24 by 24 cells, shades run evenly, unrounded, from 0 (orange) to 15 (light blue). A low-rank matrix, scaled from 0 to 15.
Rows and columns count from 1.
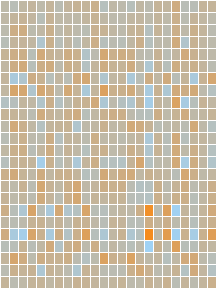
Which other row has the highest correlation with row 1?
9
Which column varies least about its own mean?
23
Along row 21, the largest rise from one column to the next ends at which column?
21
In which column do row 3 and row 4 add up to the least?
20
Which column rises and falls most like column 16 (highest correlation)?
22
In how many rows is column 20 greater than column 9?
10
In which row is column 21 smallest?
15
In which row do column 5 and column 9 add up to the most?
14
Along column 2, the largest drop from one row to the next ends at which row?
8
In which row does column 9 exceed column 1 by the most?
18
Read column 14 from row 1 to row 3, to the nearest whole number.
10 10 10
